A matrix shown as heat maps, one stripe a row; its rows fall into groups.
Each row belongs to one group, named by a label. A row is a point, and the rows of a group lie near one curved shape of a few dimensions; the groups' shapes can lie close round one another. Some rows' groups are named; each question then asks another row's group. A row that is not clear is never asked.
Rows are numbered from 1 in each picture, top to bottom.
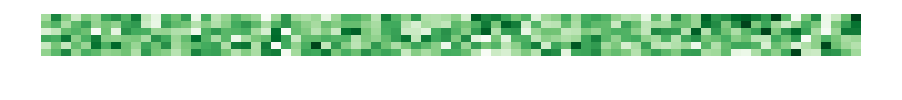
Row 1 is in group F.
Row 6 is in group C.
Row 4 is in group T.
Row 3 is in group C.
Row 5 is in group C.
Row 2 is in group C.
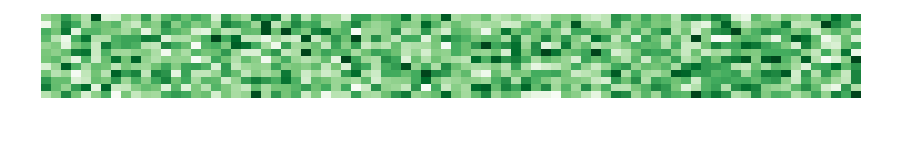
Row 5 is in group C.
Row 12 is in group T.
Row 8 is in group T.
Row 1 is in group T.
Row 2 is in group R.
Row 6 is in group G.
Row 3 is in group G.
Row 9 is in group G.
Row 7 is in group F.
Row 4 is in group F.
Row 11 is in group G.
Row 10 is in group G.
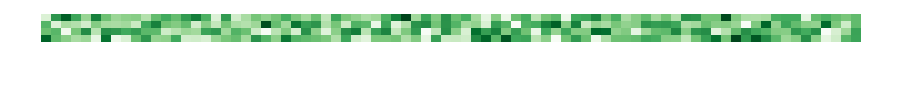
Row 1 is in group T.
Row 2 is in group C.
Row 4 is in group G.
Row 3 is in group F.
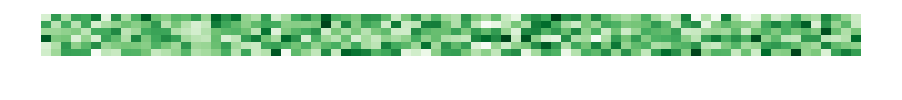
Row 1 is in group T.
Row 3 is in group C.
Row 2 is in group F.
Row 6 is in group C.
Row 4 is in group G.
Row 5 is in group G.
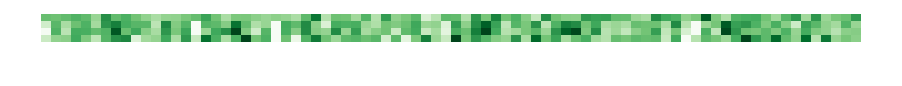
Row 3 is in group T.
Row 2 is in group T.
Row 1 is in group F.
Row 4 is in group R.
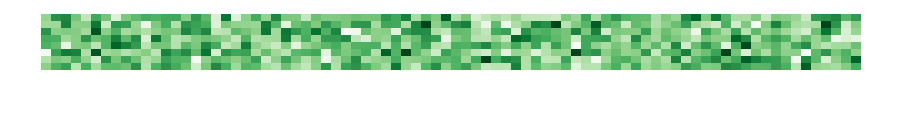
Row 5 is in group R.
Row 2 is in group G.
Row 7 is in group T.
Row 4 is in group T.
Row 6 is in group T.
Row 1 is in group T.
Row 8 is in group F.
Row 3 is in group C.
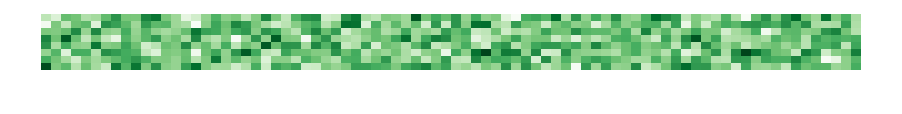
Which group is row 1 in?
C
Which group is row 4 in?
T
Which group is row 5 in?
C
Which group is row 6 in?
C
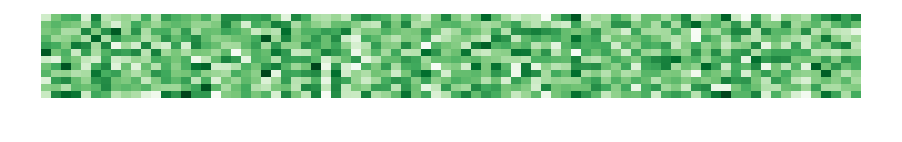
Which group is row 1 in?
T
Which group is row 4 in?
C
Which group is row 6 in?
T
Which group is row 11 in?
F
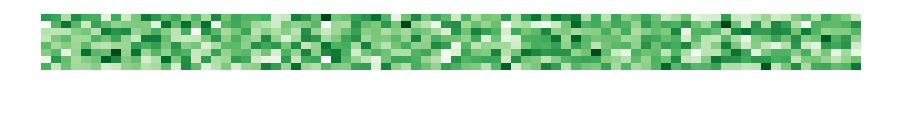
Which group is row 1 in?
T
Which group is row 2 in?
T
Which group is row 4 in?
C
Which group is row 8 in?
C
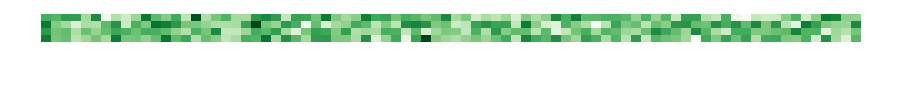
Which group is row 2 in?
G
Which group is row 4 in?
G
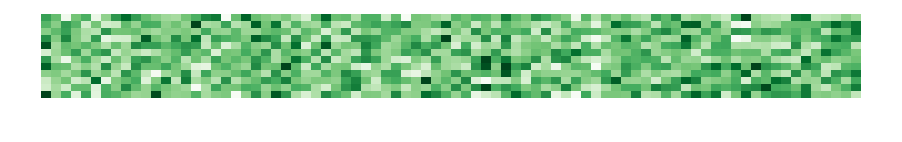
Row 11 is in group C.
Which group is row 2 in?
T
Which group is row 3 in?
F
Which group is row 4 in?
T
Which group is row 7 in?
T
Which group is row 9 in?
C
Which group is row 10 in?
G
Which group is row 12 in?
T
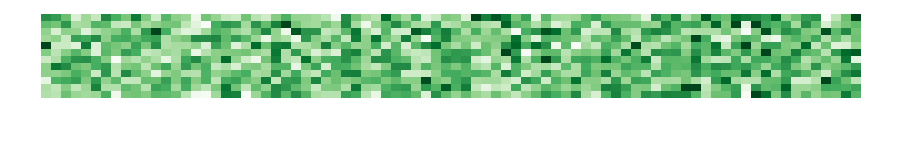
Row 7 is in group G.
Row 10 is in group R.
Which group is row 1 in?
F
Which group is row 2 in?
G
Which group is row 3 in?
C
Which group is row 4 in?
F
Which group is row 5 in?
T
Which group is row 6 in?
C
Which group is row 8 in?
T
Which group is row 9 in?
C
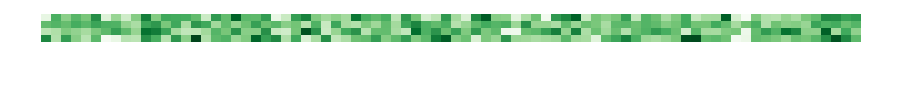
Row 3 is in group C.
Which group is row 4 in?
T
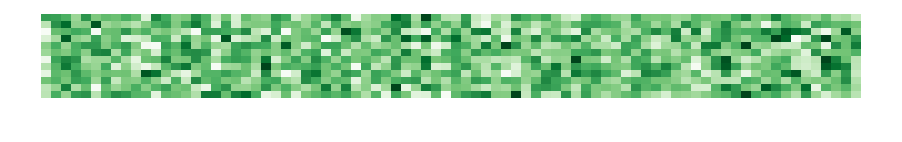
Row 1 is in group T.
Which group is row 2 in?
T
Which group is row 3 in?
C
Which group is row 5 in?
C
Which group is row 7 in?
R
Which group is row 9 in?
C
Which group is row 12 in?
C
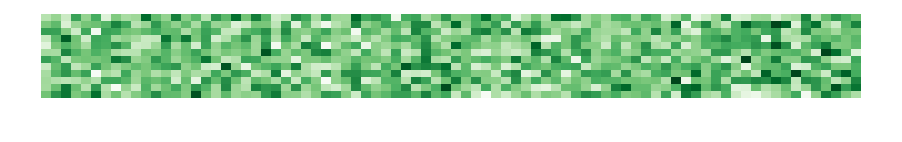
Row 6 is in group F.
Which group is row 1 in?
T
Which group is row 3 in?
G
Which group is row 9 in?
C
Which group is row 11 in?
T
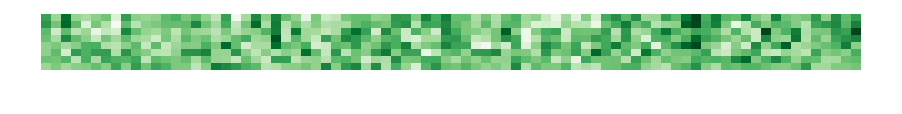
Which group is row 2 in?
T
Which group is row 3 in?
C
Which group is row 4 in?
C
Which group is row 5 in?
G
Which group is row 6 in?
F
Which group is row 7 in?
T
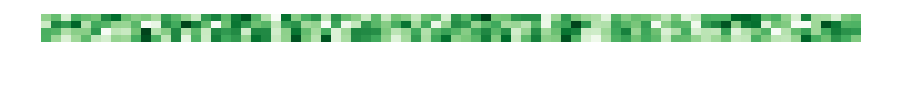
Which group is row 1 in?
C
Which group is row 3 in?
T
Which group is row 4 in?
T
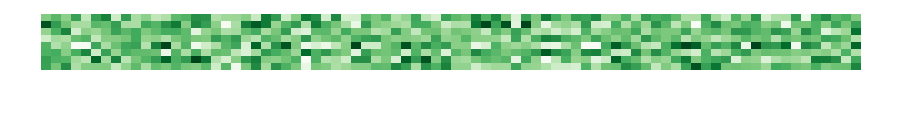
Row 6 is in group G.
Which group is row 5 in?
G
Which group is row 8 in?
T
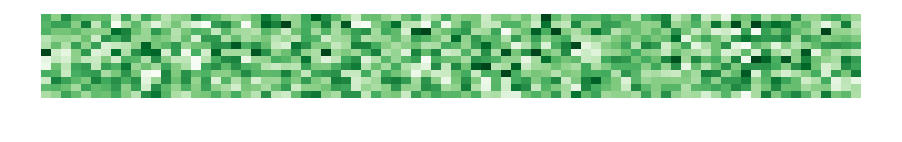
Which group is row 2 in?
G
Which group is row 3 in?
G
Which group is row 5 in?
T
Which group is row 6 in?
T
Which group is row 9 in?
C
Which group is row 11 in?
T
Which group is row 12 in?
C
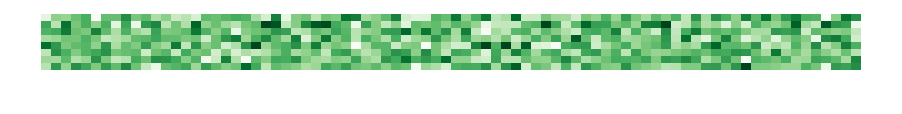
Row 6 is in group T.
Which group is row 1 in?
C
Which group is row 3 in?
T
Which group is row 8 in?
C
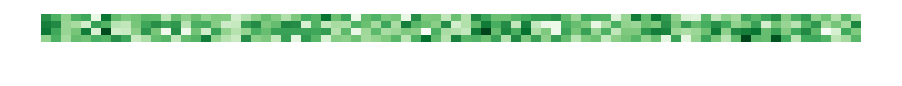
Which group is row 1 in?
G
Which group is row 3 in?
G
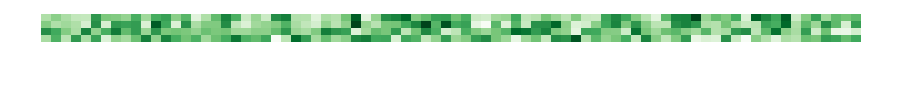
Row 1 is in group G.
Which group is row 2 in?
G
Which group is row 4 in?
T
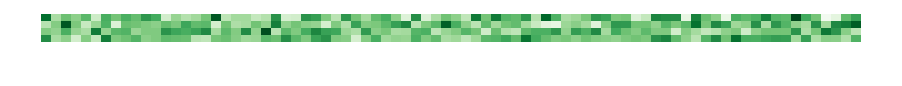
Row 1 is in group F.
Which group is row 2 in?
T
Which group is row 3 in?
C
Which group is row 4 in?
G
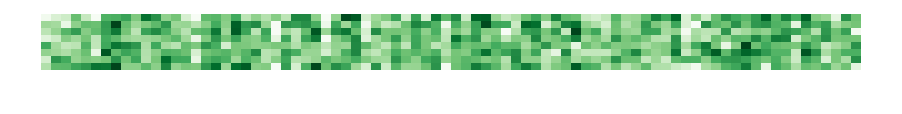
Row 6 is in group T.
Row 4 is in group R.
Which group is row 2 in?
C
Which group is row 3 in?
C
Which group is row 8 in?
C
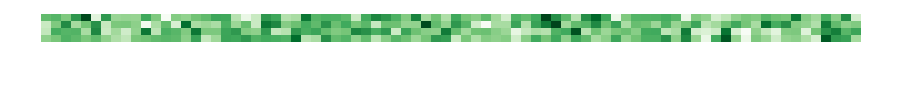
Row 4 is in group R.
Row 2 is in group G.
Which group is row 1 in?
G
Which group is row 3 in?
T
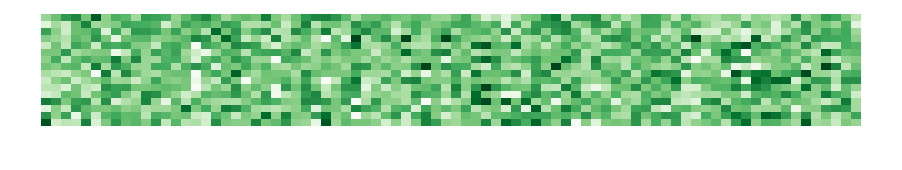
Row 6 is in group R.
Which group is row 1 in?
C
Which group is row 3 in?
T
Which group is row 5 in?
C
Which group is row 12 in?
C
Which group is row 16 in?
T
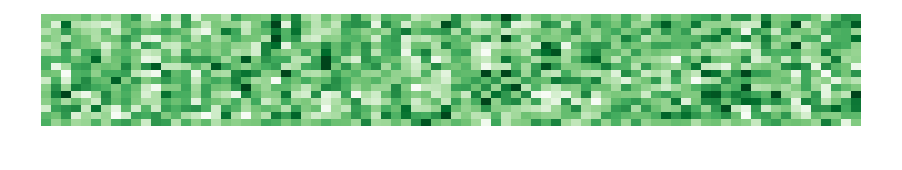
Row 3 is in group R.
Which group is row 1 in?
C
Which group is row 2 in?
C
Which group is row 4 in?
C
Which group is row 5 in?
C
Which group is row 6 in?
G
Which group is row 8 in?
F
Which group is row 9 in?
C
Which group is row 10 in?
T
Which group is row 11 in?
C
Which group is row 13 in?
T
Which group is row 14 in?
T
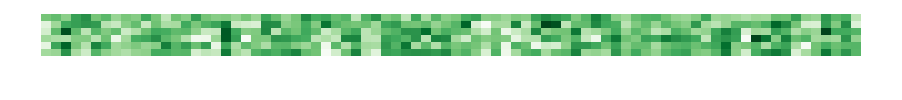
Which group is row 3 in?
R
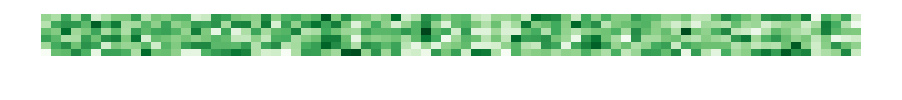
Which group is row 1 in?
F
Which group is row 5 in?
C
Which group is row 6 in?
C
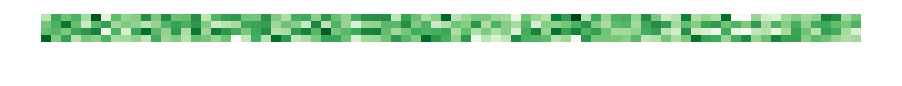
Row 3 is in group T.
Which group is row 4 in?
T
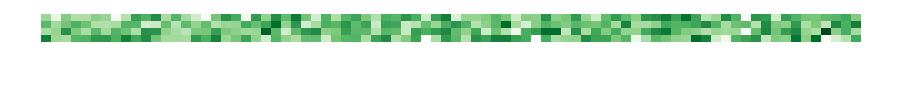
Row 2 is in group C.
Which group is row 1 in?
R
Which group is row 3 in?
C
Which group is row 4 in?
F
